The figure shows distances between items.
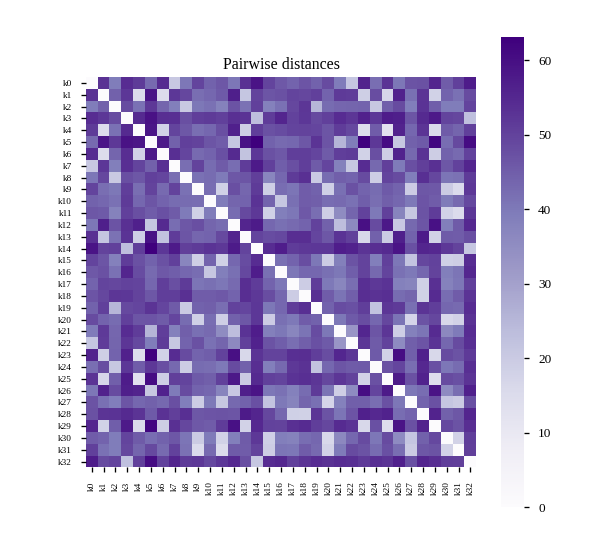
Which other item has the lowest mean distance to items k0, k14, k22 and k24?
k7
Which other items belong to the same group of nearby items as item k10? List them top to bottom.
k16
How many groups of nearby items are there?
8
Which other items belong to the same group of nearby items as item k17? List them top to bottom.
k18, k28
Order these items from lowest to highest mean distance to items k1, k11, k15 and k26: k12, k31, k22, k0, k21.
k31, k21, k12, k22, k0
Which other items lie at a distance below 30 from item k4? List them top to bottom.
k1, k6, k13, k23, k25, k29
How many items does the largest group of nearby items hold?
7
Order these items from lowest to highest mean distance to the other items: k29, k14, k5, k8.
k8, k29, k5, k14
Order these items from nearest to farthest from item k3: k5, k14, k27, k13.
k14, k27, k13, k5
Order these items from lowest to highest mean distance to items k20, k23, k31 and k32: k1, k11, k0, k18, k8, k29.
k11, k1, k29, k8, k18, k0
